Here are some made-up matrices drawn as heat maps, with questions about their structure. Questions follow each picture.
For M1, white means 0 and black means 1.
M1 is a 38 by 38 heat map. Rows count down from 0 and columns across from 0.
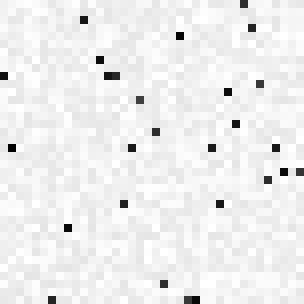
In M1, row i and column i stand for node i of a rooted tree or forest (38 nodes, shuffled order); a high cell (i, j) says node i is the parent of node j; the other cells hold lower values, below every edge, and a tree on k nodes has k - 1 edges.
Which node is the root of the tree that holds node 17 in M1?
7
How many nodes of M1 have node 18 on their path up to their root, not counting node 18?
5
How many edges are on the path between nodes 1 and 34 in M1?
2
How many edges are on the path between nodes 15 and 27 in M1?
2
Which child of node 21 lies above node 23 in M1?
37
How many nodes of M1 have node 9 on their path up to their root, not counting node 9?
4
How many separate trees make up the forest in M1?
11
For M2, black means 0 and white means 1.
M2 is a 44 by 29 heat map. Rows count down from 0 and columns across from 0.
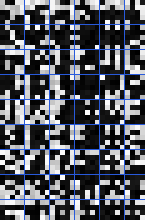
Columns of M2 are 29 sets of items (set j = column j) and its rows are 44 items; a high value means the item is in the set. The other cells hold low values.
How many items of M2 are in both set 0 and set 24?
7
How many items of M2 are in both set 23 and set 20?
4
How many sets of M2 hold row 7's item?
5
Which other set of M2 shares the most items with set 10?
3
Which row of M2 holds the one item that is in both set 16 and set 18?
42
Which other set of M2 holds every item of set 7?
25
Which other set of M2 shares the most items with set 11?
5
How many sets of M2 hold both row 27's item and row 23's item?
0
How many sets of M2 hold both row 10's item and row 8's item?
4
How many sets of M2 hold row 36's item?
12
